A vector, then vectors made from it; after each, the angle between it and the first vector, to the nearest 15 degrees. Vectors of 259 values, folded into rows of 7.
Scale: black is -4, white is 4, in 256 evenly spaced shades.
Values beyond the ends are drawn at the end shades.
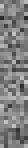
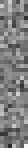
45 degrees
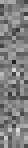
135 degrees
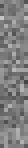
165 degrees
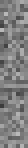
90 degrees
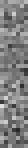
60 degrees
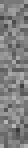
30 degrees
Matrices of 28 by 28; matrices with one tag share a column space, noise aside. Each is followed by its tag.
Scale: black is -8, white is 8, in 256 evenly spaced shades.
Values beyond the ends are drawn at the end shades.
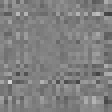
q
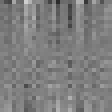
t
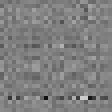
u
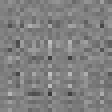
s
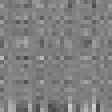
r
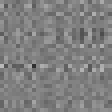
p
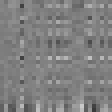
r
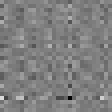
u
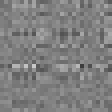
p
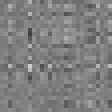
p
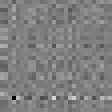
u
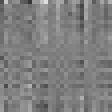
t
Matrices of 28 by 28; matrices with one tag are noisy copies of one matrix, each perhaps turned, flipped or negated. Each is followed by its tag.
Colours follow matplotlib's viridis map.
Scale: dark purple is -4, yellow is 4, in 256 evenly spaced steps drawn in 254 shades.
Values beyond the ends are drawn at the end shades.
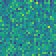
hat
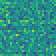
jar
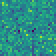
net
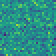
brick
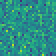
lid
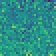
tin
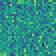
lid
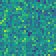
brick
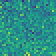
tin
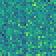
brick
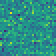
lid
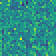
jar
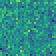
brick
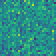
jar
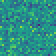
brick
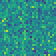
brick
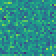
jar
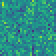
net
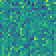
jar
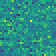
lid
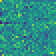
net
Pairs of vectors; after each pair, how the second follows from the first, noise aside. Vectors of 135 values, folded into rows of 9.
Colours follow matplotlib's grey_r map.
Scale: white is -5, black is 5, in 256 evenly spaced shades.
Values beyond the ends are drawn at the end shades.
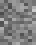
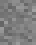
shrunk.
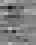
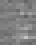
reversed, negated, shrunk.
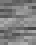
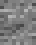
wrapped around, negated, partly zeroed.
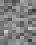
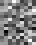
negated, scaled up.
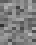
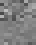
reversed, partly zeroed.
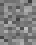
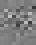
reversed, partly zeroed.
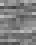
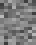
sign-scrambled.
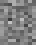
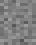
reversed, negated, shrunk.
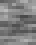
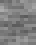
shrunk.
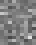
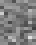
sign-scrambled.
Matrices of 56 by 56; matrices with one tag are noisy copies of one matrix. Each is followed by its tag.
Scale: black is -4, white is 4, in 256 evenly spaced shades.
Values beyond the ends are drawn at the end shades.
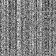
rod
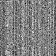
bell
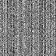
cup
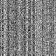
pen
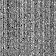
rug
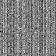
cup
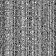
bell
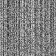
rug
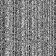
bell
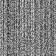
rug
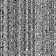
pen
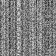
rod
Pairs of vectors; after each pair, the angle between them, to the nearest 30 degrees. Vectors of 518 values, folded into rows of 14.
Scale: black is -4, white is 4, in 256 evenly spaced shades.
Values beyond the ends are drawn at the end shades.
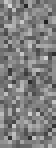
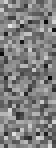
60 degrees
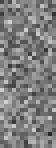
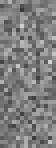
120 degrees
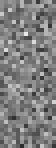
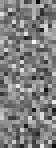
30 degrees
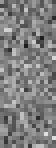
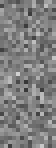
60 degrees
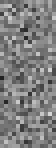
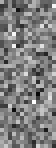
90 degrees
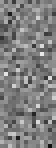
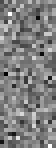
150 degrees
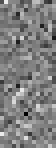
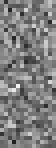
120 degrees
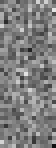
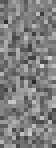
60 degrees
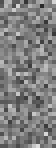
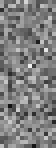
120 degrees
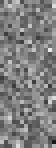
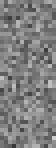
90 degrees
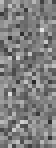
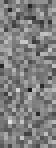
90 degrees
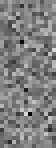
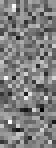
90 degrees
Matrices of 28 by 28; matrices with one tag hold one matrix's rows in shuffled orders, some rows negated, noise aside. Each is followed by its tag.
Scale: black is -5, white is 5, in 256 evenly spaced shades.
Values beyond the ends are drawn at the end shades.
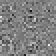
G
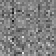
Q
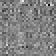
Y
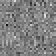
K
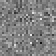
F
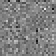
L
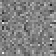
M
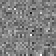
F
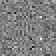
F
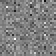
K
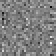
M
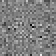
F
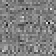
Y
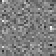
M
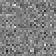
K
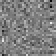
M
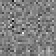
Q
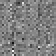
Q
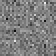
K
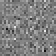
K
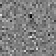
G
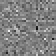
L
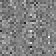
G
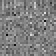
K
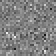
K
